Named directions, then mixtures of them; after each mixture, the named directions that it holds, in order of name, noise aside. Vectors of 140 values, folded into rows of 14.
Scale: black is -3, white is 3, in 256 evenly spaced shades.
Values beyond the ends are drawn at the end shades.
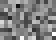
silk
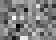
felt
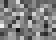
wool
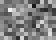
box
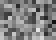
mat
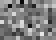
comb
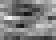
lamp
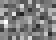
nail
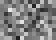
box.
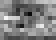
lamp.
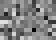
mat, nail, silk.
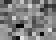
box, comb, felt.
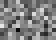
wool.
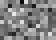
box, comb.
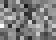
lamp, wool.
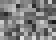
box, mat, silk.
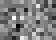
felt.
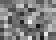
comb, mat, nail.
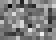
comb.
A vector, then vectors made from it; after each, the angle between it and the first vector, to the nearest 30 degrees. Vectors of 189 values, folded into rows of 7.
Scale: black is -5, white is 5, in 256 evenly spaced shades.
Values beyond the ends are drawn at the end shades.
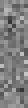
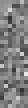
30 degrees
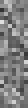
60 degrees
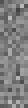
90 degrees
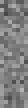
120 degrees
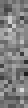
150 degrees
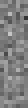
90 degrees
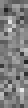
150 degrees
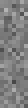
60 degrees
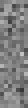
30 degrees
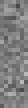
60 degrees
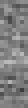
60 degrees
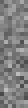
90 degrees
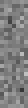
30 degrees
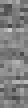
120 degrees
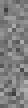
120 degrees
